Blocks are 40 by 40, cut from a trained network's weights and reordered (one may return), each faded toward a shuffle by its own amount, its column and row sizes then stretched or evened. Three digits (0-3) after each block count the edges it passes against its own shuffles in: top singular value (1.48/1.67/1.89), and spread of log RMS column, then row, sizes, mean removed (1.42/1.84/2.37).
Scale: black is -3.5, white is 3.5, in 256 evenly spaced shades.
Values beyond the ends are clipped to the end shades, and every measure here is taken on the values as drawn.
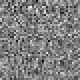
1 0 1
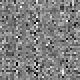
1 2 0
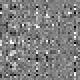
2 3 2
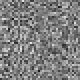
2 1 0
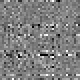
2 2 3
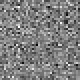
2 1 2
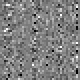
0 3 0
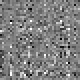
0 3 2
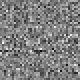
1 0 2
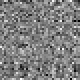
3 1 2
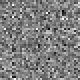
1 1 2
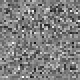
0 0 3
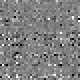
0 1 3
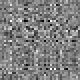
3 1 3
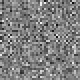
2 1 1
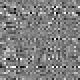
3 1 3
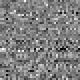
2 0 3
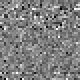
0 1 2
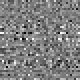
1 0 3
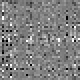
1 3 2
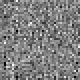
1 1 0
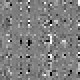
1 3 2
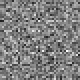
3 0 2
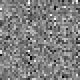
1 2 0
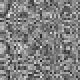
3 2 0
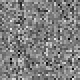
1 1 0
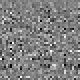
1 2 3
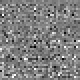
0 1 3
